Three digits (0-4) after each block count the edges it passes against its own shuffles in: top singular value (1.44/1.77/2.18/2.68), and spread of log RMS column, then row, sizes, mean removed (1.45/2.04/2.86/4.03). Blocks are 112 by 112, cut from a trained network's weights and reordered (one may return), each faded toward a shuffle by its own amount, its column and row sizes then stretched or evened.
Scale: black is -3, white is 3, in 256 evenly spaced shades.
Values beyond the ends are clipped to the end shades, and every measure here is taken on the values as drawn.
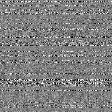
2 0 4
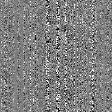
1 4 0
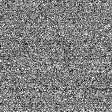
0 0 1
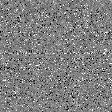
1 0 2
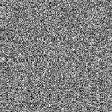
3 1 0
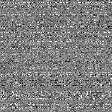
1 2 4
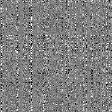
0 4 2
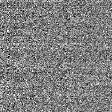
0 2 0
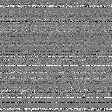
4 1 4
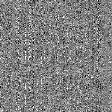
1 3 1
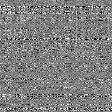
1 1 4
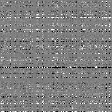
3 3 4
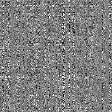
0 4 1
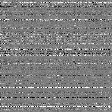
3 1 4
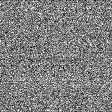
0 0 0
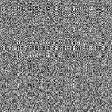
4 2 2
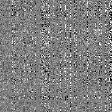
0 4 3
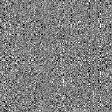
3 3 2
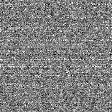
1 0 2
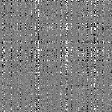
2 4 3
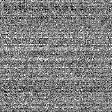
3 2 2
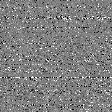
1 0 3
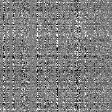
3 4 1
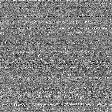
1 0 3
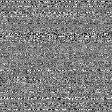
0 0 4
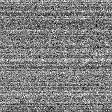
3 1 0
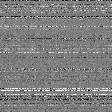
4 0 4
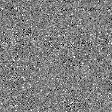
0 1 2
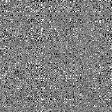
0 3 3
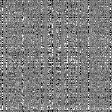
3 4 1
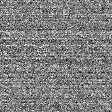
2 1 1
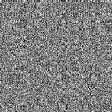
3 1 1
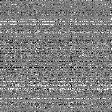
3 2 4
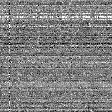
4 1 3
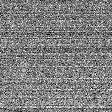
3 0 1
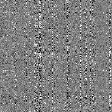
1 4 1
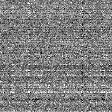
3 2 2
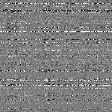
2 2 4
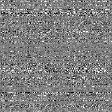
0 2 4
